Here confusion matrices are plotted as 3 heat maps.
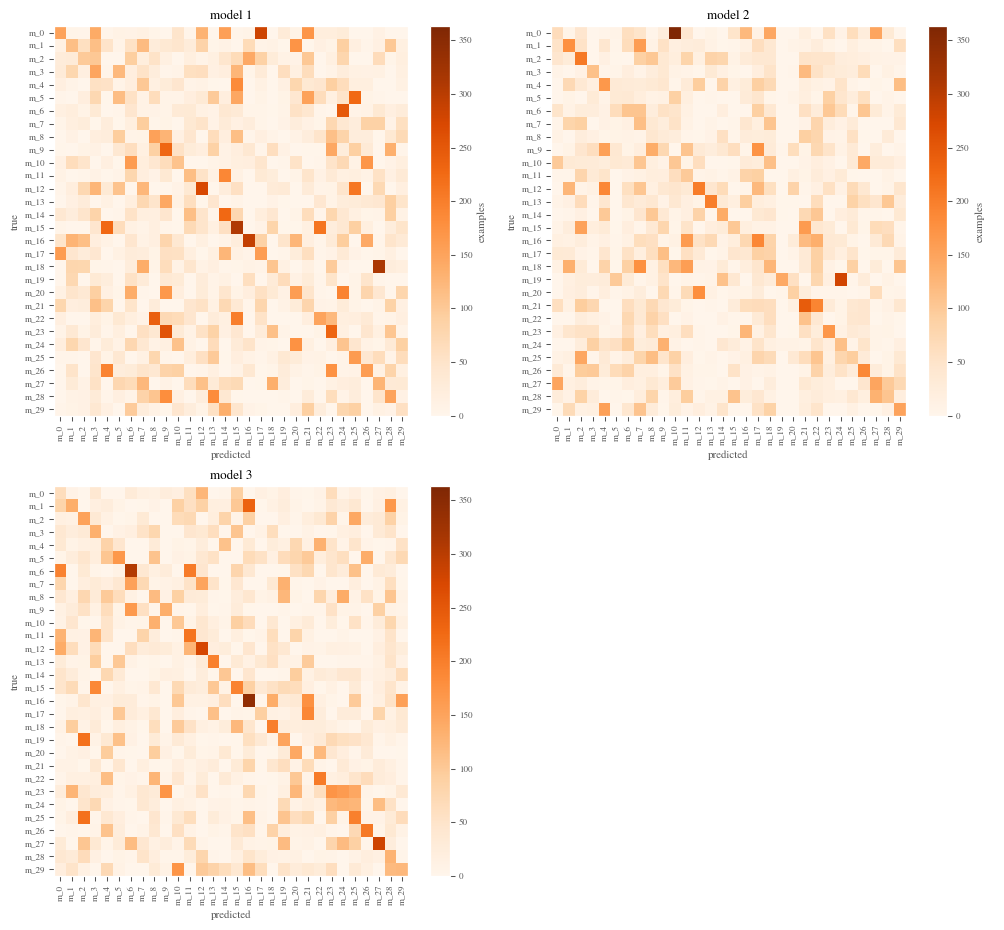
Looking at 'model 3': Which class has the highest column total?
m_16
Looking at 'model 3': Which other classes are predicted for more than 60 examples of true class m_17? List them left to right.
m_5, m_13, m_21, m_27
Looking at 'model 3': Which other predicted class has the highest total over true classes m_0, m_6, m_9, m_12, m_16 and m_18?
m_11
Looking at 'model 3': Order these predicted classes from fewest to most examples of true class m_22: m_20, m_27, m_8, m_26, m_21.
m_21, m_27, m_26, m_20, m_8
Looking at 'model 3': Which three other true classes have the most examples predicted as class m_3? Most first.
m_15, m_11, m_13
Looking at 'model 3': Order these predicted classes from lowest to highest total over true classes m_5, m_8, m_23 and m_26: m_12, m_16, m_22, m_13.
m_13, m_12, m_22, m_16
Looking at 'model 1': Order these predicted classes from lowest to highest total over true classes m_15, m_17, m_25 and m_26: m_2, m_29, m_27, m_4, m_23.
m_2, m_27, m_29, m_23, m_4
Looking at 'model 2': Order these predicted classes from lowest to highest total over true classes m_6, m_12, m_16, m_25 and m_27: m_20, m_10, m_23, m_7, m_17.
m_20, m_23, m_10, m_7, m_17
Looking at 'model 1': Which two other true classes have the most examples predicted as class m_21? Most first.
m_0, m_5
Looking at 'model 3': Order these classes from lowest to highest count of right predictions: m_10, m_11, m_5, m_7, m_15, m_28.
m_7, m_10, m_28, m_5, m_15, m_11
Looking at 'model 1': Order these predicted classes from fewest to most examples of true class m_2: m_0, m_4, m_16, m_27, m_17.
m_4, m_0, m_27, m_17, m_16
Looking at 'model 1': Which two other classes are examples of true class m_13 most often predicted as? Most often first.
m_9, m_28
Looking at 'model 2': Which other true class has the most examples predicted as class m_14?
m_19
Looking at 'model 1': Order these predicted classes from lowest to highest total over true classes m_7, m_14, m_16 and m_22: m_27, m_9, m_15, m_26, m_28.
m_27, m_28, m_9, m_26, m_15
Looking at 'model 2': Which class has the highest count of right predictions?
m_21
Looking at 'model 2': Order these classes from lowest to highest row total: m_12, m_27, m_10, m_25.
m_27, m_10, m_25, m_12
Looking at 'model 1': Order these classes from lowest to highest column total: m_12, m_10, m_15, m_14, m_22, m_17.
m_22, m_10, m_17, m_12, m_14, m_15
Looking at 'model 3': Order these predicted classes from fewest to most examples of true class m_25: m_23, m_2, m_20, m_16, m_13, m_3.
m_3, m_13, m_20, m_23, m_16, m_2
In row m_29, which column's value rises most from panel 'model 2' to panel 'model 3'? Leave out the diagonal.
m_10
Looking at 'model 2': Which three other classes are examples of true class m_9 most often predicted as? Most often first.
m_17, m_4, m_8
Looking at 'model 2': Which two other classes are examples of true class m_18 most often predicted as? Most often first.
m_7, m_11
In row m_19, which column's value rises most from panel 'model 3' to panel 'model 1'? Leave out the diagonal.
m_1
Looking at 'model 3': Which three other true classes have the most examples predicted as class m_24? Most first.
m_23, m_8, m_27
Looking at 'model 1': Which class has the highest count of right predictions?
m_15
